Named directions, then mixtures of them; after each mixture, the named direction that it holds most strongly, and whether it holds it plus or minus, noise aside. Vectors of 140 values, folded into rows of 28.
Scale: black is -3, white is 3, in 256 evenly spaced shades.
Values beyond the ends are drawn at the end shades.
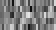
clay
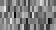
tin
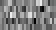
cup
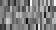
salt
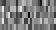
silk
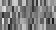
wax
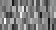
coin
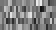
cup, plus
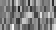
clay, plus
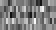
cup, minus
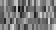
coin, minus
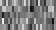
wax, plus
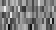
wax, plus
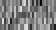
tin, minus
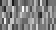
coin, plus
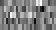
cup, plus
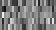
wax, minus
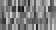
coin, minus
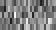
tin, minus
